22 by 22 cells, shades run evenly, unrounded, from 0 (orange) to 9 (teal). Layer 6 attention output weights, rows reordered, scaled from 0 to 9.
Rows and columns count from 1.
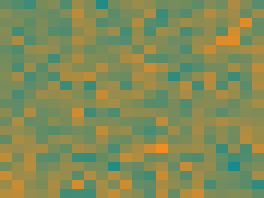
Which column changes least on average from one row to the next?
4
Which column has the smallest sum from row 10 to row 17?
22
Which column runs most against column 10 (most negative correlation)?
7
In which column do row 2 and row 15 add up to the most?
14
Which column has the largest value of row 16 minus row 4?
20
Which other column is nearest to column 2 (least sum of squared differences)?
17
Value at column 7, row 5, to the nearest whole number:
3
